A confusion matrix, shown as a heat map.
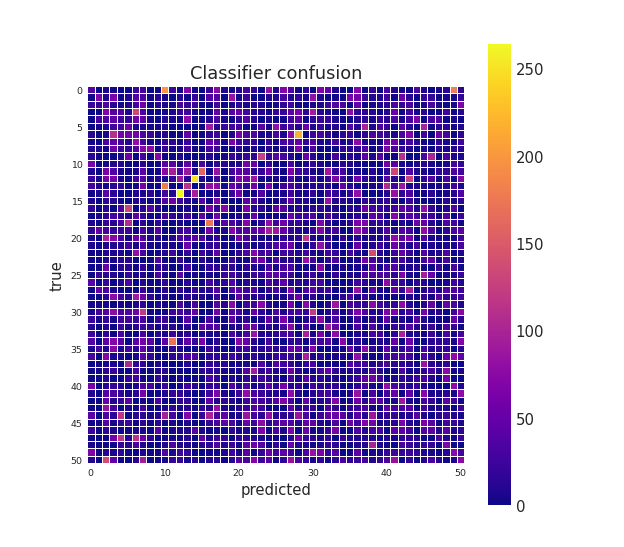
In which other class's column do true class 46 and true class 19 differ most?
24
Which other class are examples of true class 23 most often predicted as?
29
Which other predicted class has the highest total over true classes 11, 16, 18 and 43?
5
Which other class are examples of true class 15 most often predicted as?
32
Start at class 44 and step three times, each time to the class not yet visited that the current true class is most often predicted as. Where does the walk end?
10
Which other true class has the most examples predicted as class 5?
16
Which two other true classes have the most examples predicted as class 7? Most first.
30, 50
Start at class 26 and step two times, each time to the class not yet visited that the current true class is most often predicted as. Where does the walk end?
49
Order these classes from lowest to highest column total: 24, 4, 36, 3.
4, 24, 3, 36
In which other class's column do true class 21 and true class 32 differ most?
31
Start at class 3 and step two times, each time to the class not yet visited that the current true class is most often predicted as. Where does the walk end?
28
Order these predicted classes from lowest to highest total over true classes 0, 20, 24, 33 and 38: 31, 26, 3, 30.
30, 3, 26, 31
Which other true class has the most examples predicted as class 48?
38
